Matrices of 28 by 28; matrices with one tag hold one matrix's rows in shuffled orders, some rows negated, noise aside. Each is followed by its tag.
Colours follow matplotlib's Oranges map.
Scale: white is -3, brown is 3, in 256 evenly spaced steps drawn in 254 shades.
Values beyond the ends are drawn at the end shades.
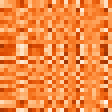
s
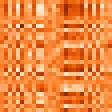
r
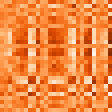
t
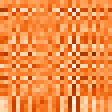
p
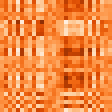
r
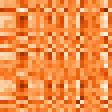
s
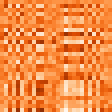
r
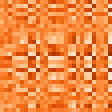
t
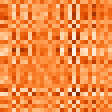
p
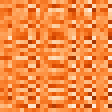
t
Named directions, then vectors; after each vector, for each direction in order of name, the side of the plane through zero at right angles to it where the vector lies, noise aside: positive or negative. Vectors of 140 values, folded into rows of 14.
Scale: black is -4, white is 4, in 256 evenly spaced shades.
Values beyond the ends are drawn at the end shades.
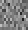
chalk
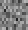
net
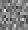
negative, negative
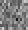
negative, positive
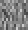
positive, positive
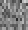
negative, positive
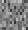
positive, negative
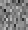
positive, positive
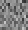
positive, negative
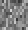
negative, positive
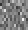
negative, negative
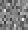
negative, negative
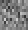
negative, negative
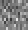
negative, negative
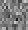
negative, positive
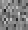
positive, positive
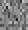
negative, positive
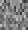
positive, negative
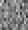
positive, negative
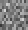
negative, negative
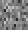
positive, positive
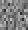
positive, positive
